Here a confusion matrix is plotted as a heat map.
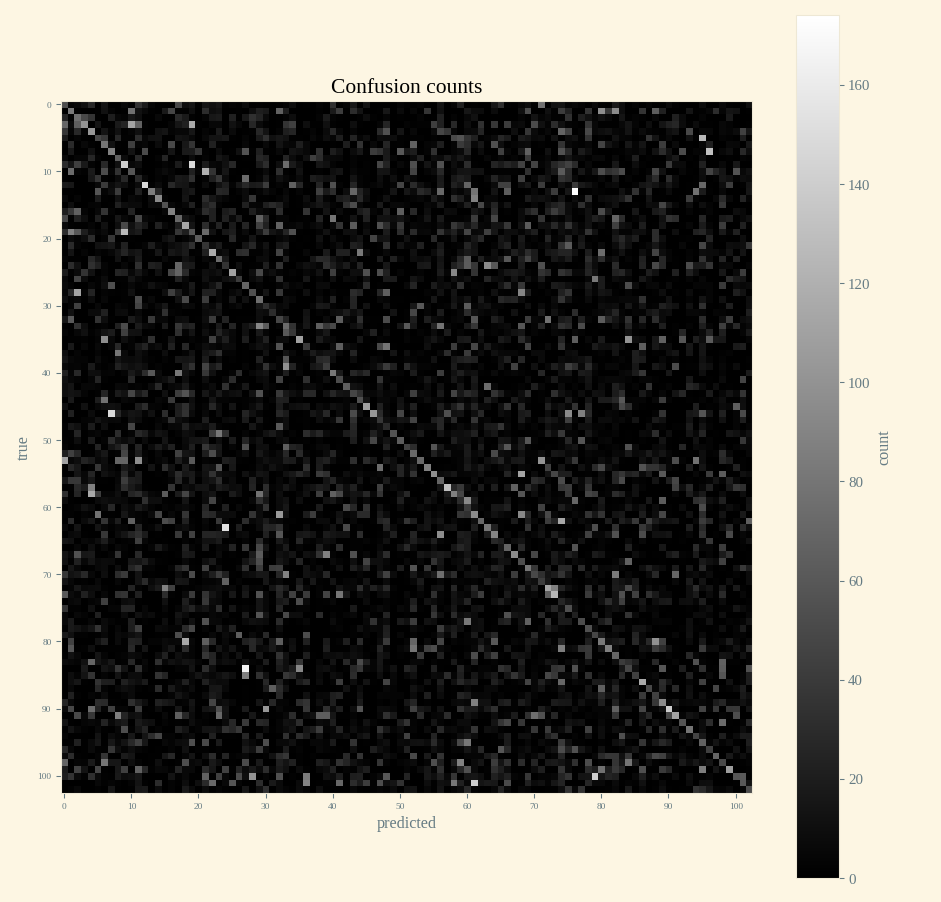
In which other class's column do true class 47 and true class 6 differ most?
64
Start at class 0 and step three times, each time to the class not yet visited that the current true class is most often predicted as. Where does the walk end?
63
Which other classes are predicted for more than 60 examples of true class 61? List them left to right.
5, 32, 68
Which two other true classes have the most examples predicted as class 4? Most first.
58, 57
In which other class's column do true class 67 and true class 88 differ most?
39
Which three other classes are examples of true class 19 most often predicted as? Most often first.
9, 1, 21
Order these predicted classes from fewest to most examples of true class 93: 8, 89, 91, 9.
8, 91, 89, 9
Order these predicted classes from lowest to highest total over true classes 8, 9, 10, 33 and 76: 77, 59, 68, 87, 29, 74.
87, 59, 77, 68, 74, 29
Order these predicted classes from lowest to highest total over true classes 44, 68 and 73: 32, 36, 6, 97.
97, 36, 32, 6
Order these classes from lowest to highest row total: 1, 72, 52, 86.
52, 86, 72, 1
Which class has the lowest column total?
20
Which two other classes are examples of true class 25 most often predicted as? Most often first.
58, 17
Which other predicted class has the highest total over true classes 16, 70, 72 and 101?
61
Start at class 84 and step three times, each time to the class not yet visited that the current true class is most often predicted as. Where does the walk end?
96
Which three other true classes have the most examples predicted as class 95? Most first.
5, 99, 12
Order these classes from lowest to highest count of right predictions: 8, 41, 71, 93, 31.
31, 71, 41, 8, 93
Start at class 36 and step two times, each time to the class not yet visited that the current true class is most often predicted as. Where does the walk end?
32
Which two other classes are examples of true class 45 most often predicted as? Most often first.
100, 83
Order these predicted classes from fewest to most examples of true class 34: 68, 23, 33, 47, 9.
47, 68, 23, 9, 33
